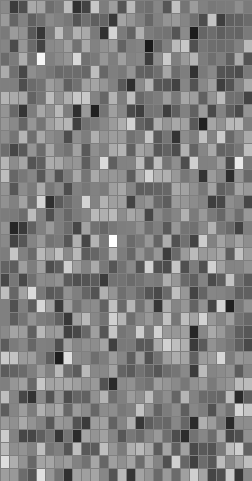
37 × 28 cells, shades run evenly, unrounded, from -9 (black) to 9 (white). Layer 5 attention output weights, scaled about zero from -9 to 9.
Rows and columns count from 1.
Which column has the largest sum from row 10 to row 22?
13
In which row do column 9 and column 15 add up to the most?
8
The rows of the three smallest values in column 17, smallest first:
4, 5, 17
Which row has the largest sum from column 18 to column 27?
25
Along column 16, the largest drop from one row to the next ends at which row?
33
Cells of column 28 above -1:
25
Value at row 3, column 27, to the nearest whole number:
-2
